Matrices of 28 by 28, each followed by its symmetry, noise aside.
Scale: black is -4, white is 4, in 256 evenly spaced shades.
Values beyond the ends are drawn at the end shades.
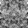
mirrored left to right.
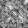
symmetric across the other diagonal.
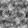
same after a half turn.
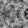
mirrored top to bottom.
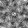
same after a half turn.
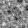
symmetric across the other diagonal.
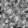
symmetric across the other diagonal.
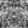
mirrored left to right.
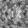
mirrored top to bottom.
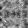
mirrored top to bottom.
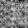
mirrored top to bottom.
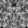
mirrored left to right.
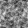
same after a half turn.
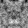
mirrored left to right.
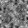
same after a half turn.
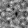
mirrored top to bottom.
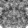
mirrored left to right.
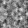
mirrored top to bottom.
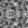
mirrored top to bottom.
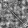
symmetric.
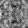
mirrored top to bottom.
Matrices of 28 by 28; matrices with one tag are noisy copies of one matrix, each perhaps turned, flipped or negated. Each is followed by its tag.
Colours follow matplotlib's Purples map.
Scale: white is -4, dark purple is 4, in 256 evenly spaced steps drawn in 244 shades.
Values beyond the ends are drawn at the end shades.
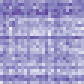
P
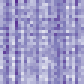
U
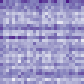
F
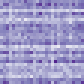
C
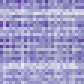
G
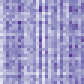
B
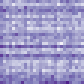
F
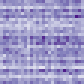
U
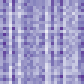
C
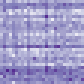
P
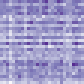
B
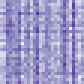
C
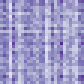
C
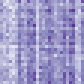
P
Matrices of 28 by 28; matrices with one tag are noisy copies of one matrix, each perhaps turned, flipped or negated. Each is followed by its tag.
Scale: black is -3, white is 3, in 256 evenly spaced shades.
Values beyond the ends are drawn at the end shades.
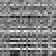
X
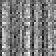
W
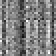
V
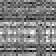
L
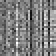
X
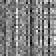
X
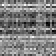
L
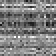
L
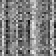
V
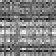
L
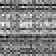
L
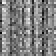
W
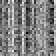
W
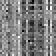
L
